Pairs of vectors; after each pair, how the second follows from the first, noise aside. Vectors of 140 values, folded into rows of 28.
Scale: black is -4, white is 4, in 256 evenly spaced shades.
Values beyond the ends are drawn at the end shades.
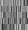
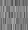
wrapped around, shrunk.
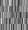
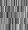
reversed.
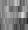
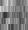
reversed, negated.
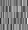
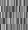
reversed.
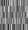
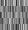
reversed, negated.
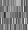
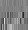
reversed, partly zeroed.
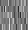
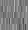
wrapped around, shrunk.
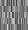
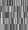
shuffled.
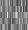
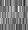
shuffled.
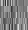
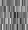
shuffled.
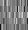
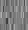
wrapped around, shrunk.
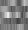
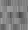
reversed, negated, shrunk.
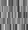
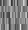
reversed.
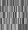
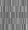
wrapped around, shrunk.
